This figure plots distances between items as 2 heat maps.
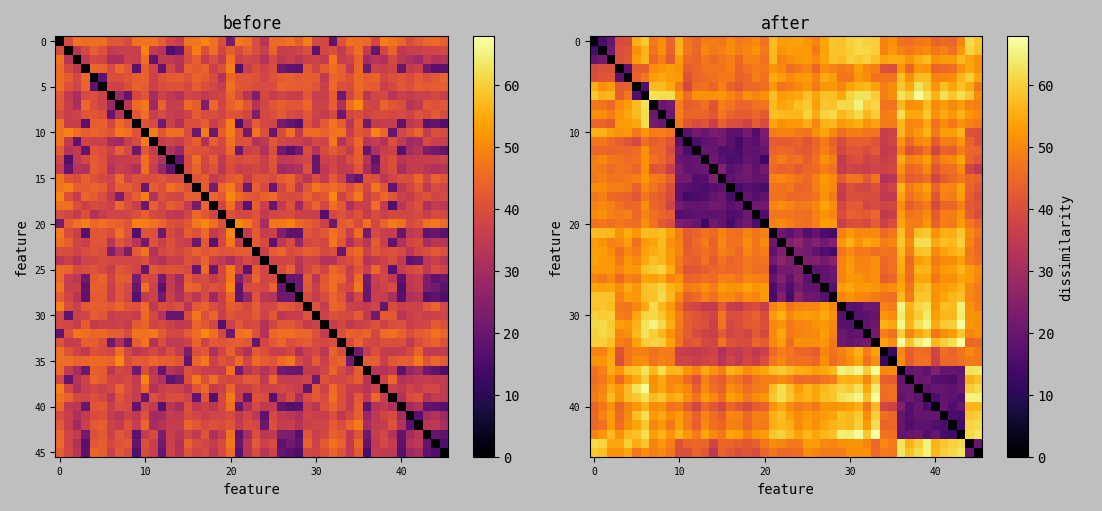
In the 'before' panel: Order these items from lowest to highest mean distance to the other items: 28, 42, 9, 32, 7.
28, 9, 42, 7, 32
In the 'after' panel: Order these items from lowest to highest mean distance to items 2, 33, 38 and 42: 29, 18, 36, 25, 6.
36, 18, 29, 25, 6
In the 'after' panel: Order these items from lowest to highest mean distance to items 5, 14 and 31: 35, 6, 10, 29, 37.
29, 10, 6, 35, 37
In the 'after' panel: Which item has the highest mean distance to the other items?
6
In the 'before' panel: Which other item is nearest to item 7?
17
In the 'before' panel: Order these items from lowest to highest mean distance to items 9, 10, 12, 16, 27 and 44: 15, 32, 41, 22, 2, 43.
43, 22, 41, 2, 15, 32
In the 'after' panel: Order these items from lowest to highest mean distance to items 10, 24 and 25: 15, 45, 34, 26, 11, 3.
26, 11, 15, 34, 45, 3
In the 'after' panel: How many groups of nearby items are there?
10
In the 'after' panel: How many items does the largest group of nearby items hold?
11
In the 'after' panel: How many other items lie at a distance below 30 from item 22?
7
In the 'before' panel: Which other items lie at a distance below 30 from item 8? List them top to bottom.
6, 23, 33
